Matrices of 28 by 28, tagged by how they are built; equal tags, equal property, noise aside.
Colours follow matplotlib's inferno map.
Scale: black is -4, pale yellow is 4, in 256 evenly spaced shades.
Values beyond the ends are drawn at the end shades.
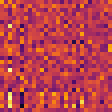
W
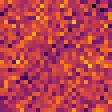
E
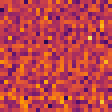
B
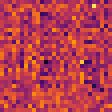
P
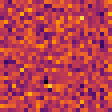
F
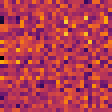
W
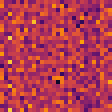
F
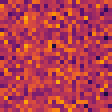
F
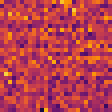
P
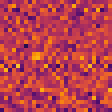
B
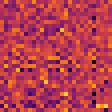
W
